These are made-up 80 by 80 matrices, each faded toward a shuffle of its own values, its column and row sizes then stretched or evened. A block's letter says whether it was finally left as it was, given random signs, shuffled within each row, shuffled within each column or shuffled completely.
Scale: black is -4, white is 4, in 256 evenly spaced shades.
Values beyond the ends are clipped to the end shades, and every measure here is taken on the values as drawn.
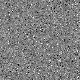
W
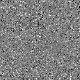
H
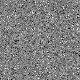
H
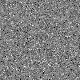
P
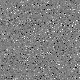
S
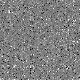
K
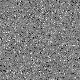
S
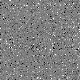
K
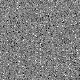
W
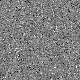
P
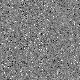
W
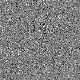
H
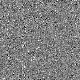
W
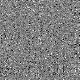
K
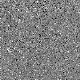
H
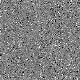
W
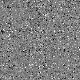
H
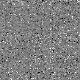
H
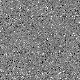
H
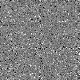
K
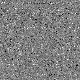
S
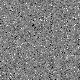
W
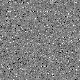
S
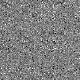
K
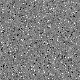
W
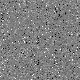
W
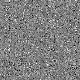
H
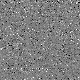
S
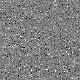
K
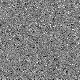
S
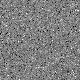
P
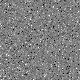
P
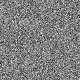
P
